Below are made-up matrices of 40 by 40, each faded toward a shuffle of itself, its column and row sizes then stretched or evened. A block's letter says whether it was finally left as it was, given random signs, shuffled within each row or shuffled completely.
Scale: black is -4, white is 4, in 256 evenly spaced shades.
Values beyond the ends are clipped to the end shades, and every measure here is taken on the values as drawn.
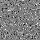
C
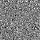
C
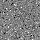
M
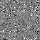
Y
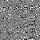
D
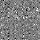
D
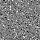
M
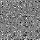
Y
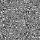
Y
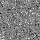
M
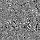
Y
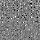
Y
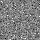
M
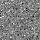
M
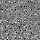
Y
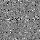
C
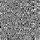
D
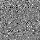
C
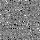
C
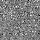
C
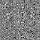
D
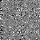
Y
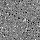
M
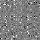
D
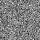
M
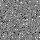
M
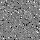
M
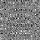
D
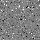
M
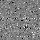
C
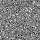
M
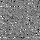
C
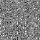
D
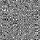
D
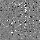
Y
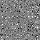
Y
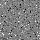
M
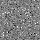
M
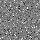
M
